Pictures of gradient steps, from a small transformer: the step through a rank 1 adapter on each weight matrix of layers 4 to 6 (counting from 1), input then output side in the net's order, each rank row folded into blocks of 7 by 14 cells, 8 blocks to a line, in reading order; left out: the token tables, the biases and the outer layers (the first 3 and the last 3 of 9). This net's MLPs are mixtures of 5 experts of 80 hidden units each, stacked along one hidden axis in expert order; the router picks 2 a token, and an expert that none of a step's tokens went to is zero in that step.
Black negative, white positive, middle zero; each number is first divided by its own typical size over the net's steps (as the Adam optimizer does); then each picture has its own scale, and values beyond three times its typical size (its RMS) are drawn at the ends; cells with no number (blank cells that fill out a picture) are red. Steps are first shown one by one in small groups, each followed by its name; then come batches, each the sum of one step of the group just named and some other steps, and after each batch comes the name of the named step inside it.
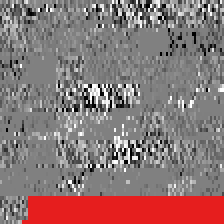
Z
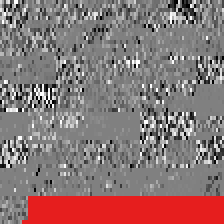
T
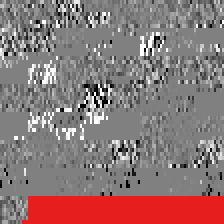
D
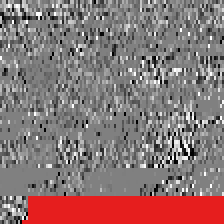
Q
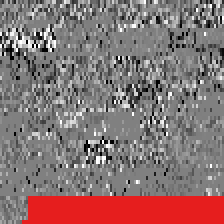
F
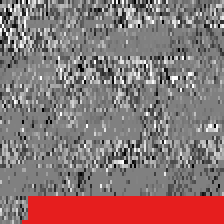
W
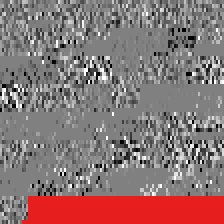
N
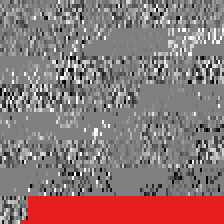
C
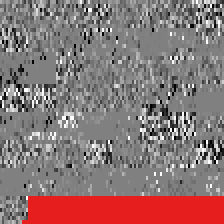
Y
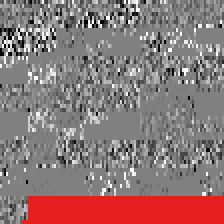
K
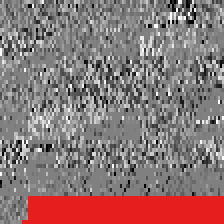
D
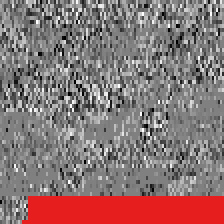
Z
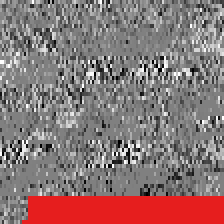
C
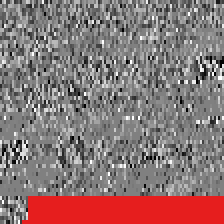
K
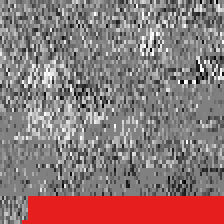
D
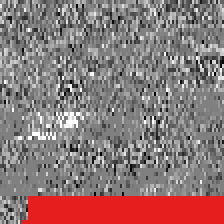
T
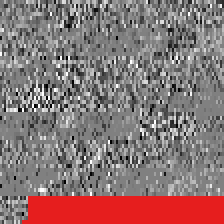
Y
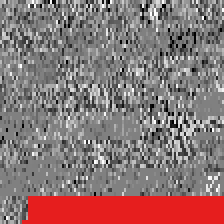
Z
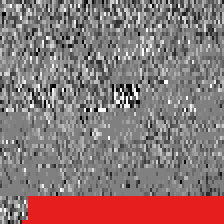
D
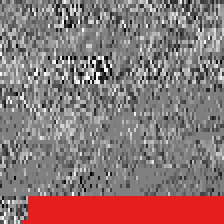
C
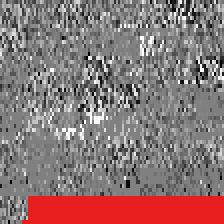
D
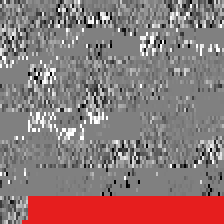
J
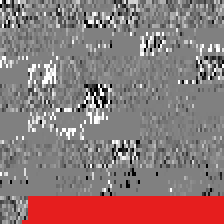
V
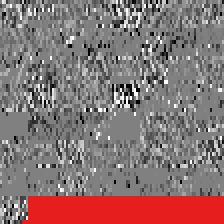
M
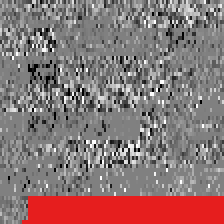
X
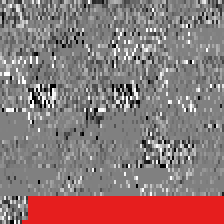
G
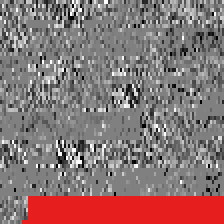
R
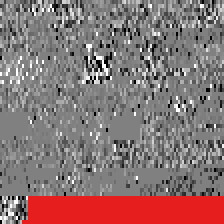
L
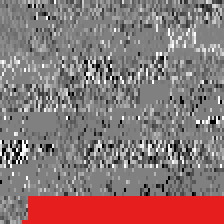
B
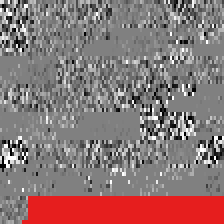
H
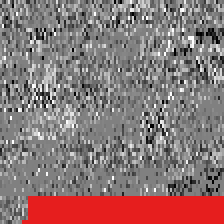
V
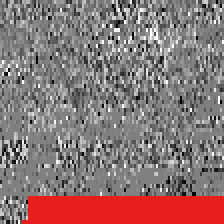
B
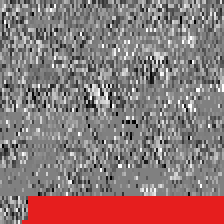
G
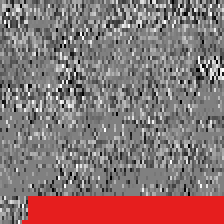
R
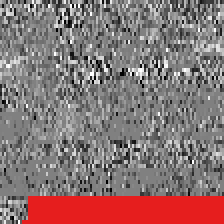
L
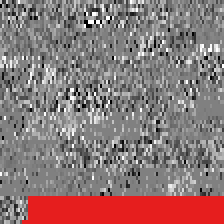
V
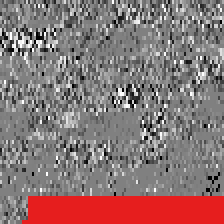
R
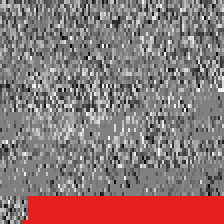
M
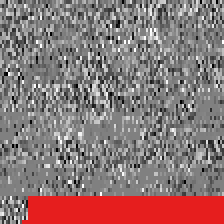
H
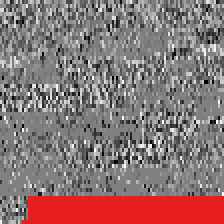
B
